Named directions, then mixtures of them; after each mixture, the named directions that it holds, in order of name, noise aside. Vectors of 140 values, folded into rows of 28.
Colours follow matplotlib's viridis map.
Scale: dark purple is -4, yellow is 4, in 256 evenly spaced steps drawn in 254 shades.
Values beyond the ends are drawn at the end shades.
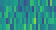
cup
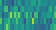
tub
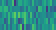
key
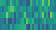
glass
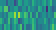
key, tub.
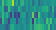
tub.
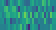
glass, key, tub.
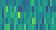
cup, key, tub.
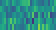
glass, tub.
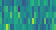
cup, tub.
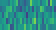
cup.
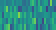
cup, key, tub.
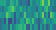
glass.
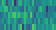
key.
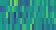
cup, glass, key.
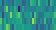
cup, tub.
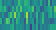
cup, tub.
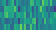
cup, glass, key.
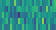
cup, key, tub.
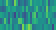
cup, key.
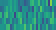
cup.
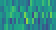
glass, tub.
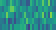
glass.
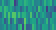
key.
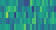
cup, glass.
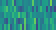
cup, key.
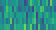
cup.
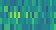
key, tub.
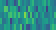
glass, key, tub.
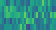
glass, key, tub.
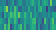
cup, key, tub.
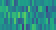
key.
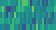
cup, glass.
